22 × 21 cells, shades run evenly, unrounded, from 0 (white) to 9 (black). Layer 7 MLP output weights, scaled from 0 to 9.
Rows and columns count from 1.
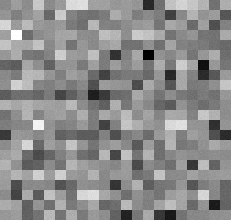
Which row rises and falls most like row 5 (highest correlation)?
3
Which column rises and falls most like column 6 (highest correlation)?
9
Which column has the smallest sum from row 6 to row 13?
17
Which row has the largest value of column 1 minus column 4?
13
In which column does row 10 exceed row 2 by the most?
6
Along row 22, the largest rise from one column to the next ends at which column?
15
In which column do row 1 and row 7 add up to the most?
14
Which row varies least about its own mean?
12
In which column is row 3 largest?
20
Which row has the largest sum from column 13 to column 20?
8
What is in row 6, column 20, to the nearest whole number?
3
